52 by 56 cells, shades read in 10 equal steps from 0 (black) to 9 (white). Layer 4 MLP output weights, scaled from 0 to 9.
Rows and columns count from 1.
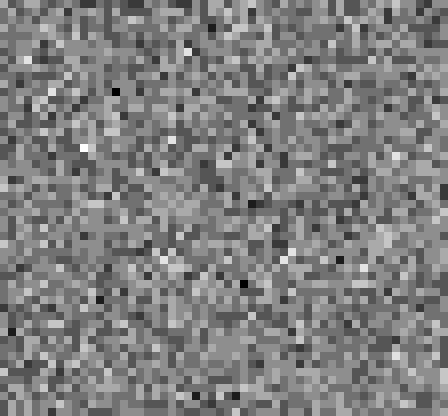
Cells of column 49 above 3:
41
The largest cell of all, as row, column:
19, 11
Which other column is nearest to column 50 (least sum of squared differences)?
28
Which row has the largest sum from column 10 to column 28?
26
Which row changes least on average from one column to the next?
23
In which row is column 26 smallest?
21
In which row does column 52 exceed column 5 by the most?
47
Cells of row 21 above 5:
10
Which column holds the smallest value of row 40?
18
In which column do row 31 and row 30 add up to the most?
49
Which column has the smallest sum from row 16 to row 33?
43
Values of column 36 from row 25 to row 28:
5 4 3 3
